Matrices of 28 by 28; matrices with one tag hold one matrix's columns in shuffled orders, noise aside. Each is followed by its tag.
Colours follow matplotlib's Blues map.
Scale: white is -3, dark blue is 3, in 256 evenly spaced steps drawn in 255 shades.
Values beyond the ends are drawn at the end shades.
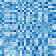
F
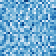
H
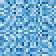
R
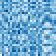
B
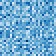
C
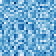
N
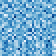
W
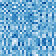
F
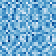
H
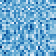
N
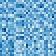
W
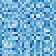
W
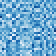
W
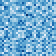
C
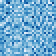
R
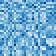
F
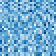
B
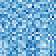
W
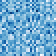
B
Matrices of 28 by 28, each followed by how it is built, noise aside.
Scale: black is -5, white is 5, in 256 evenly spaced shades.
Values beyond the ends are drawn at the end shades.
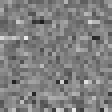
uneven rows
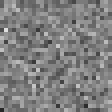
noise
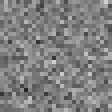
noise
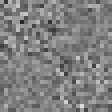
block diagonal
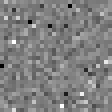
sparse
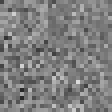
lower triangular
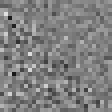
lower triangular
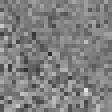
lower triangular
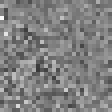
lower triangular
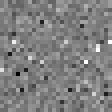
sparse
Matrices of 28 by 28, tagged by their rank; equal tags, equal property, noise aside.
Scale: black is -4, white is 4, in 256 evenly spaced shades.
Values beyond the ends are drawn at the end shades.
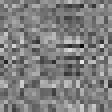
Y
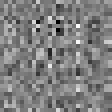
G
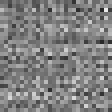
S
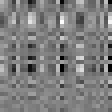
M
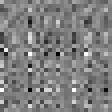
Y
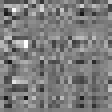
G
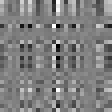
M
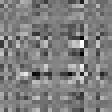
Y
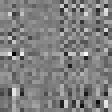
Y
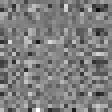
G
